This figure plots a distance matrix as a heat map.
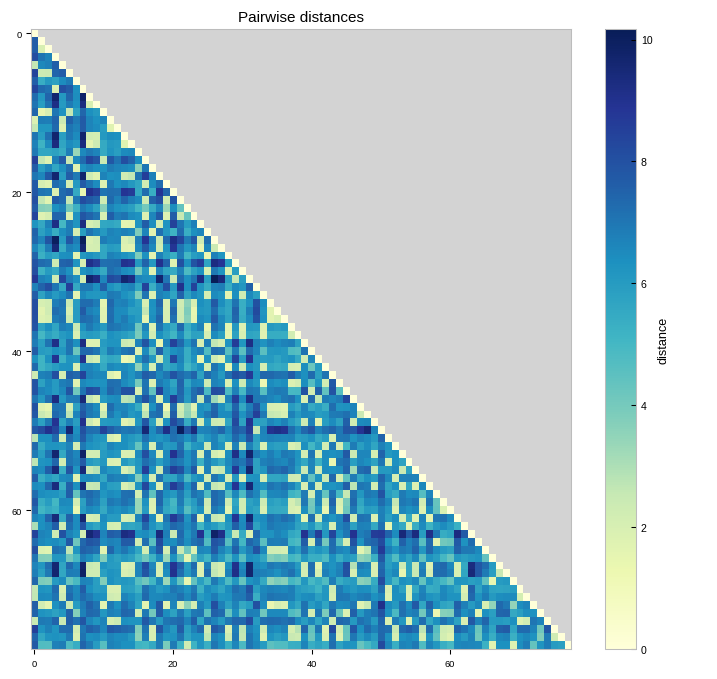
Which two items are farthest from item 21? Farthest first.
50, 32
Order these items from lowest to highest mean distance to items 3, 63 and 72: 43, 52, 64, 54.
52, 64, 54, 43
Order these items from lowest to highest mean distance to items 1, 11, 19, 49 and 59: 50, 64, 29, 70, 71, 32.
70, 71, 64, 32, 29, 50
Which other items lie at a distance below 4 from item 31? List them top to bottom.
3, 7, 20, 29, 63
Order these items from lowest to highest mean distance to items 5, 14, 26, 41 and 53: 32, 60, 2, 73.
2, 60, 32, 73
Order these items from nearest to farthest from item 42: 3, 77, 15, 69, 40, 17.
17, 15, 40, 69, 77, 3
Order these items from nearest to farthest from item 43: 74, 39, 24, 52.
74, 24, 39, 52
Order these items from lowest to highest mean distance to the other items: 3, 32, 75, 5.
75, 5, 32, 3
